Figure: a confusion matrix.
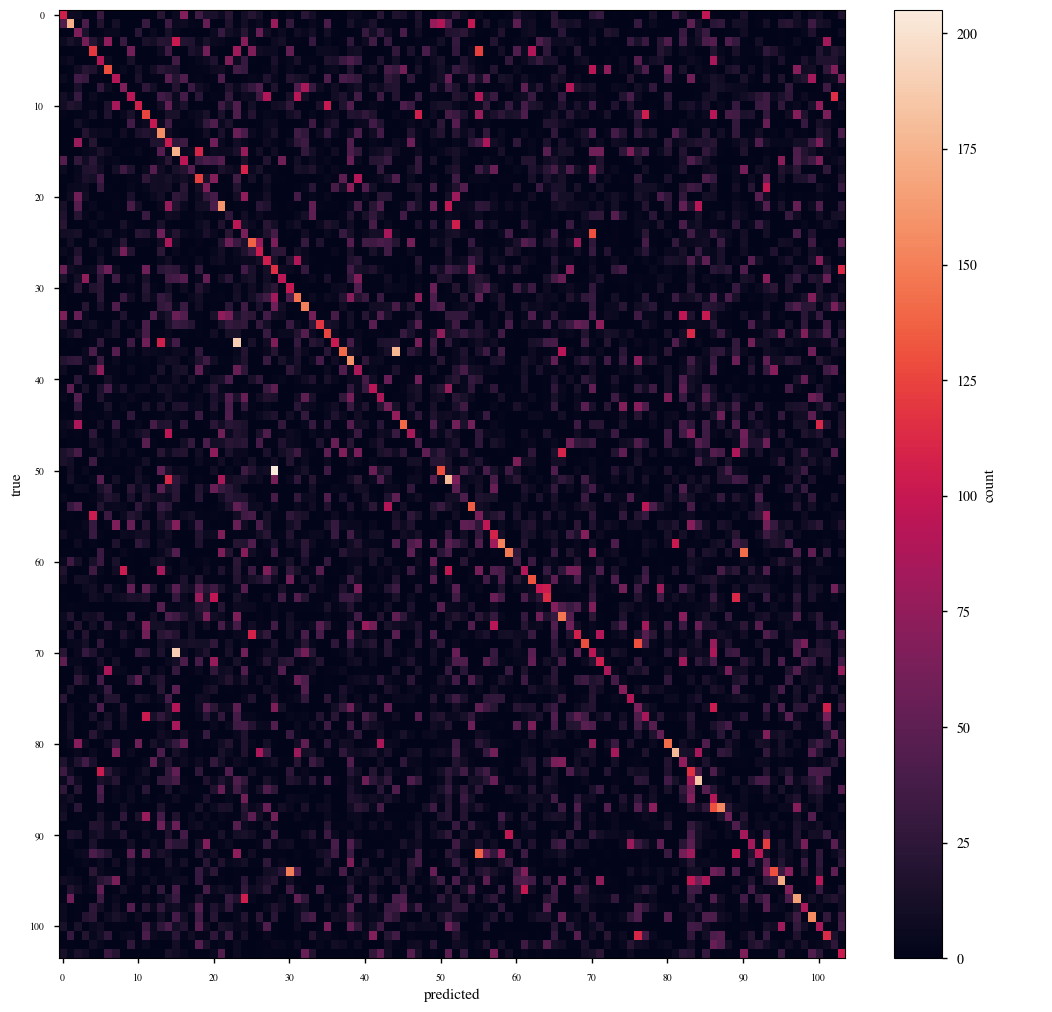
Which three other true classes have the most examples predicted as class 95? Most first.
100, 16, 35
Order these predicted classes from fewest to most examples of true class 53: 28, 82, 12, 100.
100, 12, 82, 28
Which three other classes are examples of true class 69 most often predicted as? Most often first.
76, 86, 98
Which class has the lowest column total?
48
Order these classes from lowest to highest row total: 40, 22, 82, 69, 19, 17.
22, 40, 82, 19, 69, 17
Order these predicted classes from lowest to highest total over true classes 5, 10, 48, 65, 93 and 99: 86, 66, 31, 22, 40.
40, 31, 22, 86, 66
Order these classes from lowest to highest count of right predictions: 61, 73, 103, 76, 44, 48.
73, 48, 76, 44, 61, 103
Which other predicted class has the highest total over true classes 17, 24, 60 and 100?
70
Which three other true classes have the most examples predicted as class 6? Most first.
72, 3, 28
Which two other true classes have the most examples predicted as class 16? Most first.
0, 80
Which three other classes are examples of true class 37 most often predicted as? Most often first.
44, 66, 99
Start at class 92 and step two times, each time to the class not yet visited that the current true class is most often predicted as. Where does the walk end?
4
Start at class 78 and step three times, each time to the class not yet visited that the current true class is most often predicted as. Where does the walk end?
39
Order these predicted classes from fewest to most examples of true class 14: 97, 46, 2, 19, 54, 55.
19, 97, 54, 55, 46, 2
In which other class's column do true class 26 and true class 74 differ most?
8
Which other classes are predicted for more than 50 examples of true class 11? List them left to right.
47, 55, 77, 86, 97, 101
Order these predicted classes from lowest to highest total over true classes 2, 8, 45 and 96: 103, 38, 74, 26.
74, 103, 38, 26
